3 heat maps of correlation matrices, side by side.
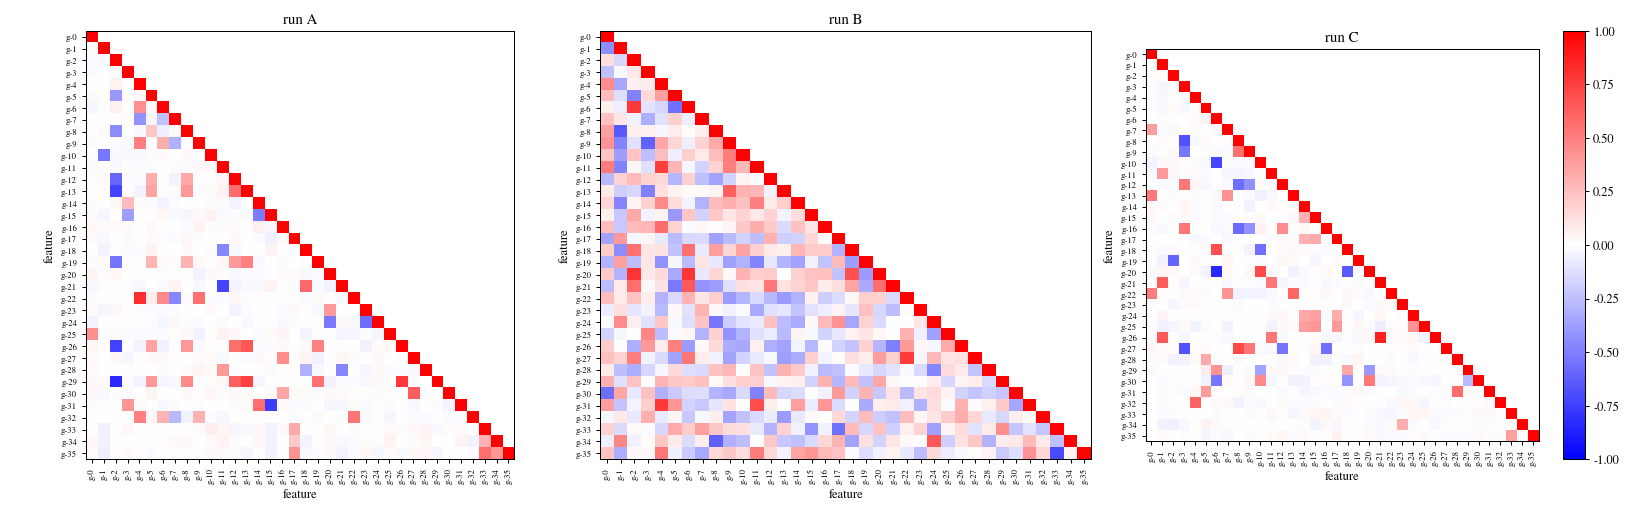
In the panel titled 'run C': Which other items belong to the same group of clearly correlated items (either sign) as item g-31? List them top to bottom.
g-5, g-28
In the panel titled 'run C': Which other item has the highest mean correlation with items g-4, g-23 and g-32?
g-34
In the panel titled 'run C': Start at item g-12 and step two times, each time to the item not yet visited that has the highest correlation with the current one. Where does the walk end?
g-16
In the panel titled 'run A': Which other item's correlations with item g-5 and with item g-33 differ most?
g-35
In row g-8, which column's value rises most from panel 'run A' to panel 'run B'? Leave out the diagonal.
g-2
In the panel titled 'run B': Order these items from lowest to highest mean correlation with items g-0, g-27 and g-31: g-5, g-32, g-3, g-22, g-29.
g-3, g-32, g-5, g-29, g-22
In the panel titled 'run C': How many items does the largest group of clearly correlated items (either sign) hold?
6
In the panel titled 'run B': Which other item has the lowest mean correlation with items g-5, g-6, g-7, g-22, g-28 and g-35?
g-30
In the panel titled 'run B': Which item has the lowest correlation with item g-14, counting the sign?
g-1
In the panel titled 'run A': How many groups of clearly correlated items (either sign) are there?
9
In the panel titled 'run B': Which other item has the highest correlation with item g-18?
g-20
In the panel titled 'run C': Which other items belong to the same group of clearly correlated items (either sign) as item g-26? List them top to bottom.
g-1, g-11, g-21
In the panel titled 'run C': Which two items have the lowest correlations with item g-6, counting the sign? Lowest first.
g-20, g-10
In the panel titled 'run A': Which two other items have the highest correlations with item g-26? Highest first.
g-29, g-13
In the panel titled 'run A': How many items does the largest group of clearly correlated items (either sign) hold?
8
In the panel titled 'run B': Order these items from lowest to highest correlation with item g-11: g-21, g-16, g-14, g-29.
g-21, g-29, g-16, g-14
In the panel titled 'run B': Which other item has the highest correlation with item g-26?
g-5
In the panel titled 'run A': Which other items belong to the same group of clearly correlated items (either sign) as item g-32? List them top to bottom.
g-4, g-6, g-7, g-9, g-22
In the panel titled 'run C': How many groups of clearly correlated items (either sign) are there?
10
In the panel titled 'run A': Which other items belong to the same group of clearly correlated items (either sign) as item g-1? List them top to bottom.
g-10
